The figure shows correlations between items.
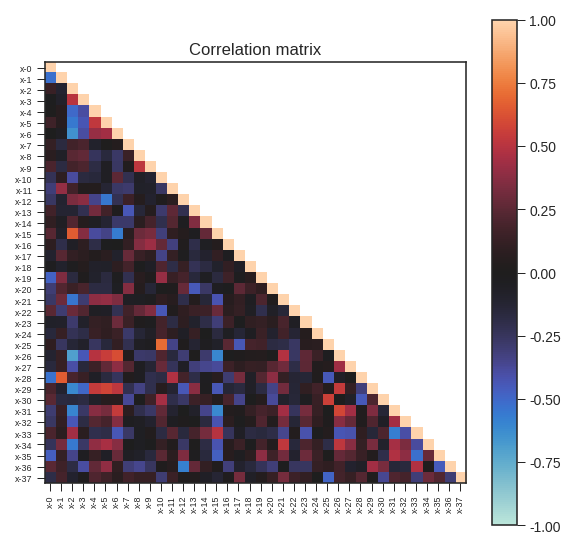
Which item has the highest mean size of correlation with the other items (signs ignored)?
x-2
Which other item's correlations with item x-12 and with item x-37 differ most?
x-5
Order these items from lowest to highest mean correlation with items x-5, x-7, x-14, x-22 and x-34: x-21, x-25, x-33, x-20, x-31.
x-25, x-33, x-20, x-31, x-21
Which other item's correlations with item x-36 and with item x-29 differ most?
x-33
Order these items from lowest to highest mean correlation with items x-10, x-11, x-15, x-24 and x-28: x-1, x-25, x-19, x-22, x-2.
x-22, x-25, x-2, x-19, x-1
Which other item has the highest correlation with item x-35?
x-31
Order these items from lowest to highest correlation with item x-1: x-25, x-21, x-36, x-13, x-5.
x-25, x-13, x-5, x-36, x-21
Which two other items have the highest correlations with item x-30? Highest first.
x-25, x-10
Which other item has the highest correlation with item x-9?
x-8
